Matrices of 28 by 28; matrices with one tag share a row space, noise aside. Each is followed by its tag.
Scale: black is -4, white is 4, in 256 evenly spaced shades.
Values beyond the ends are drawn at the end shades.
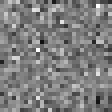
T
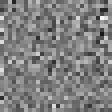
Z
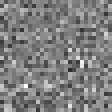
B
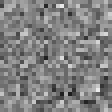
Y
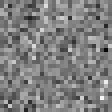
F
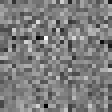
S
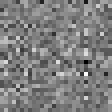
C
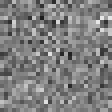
S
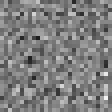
F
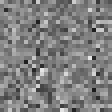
T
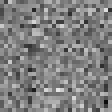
F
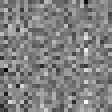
C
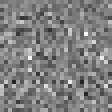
B
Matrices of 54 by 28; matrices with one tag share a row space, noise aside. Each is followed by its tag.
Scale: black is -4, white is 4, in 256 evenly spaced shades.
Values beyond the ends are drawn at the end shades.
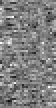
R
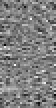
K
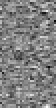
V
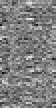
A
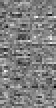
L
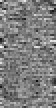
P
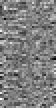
P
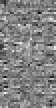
L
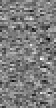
V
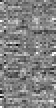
P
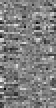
P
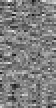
R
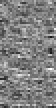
L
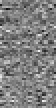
K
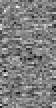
A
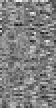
V
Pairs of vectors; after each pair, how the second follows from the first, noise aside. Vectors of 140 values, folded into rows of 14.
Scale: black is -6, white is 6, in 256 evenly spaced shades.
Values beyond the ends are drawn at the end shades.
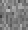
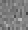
reversed, partly zeroed.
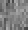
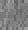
negated, shrunk.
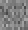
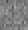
negated, shrunk.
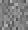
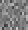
negated.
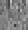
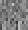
reversed, negated.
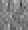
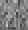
reversed, negated.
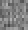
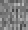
reversed, negated.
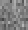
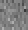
reversed, partly zeroed.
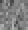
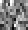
negated, scaled up.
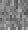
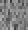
reversed, negated.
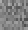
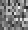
negated, scaled up.
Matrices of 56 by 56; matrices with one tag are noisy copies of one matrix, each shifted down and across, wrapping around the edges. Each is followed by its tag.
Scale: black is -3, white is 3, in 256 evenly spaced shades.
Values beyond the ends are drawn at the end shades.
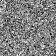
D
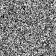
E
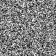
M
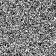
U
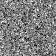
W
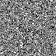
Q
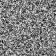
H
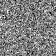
M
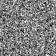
E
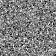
H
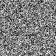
U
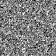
Q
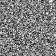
Q
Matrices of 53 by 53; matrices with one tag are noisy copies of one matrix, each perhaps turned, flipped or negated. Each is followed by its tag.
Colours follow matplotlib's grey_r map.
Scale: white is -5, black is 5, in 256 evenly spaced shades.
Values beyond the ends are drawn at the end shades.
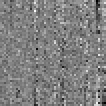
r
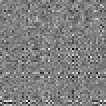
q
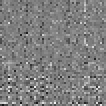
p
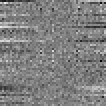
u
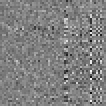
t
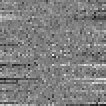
u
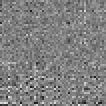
p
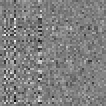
t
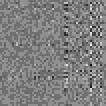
t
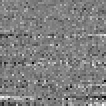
r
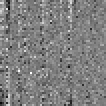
r
